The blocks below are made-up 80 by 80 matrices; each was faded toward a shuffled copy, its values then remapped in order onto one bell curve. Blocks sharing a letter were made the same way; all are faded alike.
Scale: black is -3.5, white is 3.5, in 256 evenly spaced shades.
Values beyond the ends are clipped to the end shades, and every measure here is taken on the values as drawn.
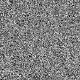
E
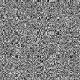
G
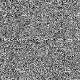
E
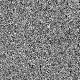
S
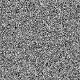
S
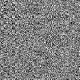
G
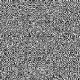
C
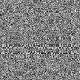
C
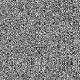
G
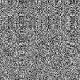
G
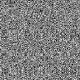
G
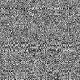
C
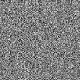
G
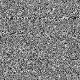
E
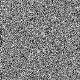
S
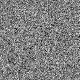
S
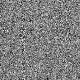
S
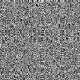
G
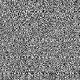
C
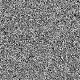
E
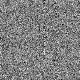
S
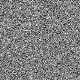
E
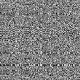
C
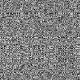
C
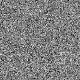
E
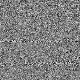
E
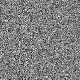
S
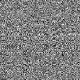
C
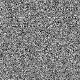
E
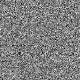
E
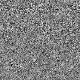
E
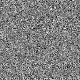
E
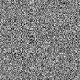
G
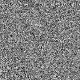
E
